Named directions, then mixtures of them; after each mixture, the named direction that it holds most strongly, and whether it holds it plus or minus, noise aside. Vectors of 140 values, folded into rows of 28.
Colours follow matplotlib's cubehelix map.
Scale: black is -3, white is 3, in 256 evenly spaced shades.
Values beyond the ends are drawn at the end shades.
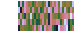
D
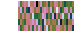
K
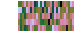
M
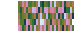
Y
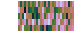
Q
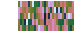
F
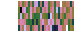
M, minus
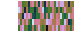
Q, plus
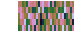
Y, minus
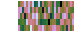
M, plus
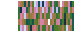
M, minus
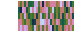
M, minus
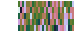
D, plus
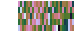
D, minus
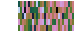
Q, plus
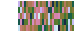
D, minus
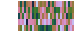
Q, plus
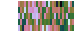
Q, minus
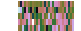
Q, plus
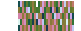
K, minus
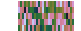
Q, plus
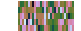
F, minus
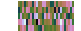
F, minus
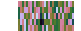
Y, minus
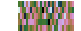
M, plus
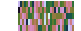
F, minus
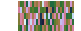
Y, minus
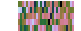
M, plus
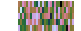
M, plus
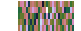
Y, plus
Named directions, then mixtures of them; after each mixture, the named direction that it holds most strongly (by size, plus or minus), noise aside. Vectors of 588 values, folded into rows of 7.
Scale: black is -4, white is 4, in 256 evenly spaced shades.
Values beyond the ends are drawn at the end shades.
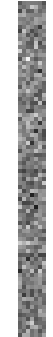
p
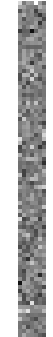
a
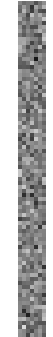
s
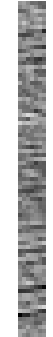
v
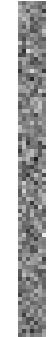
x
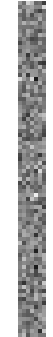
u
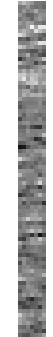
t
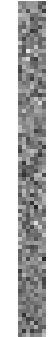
x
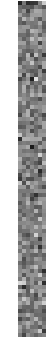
u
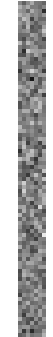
x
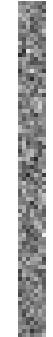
x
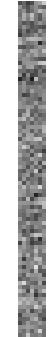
u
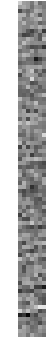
v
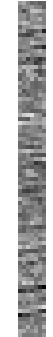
v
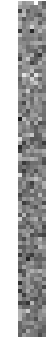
a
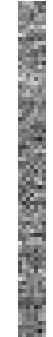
t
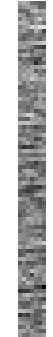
v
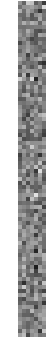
u
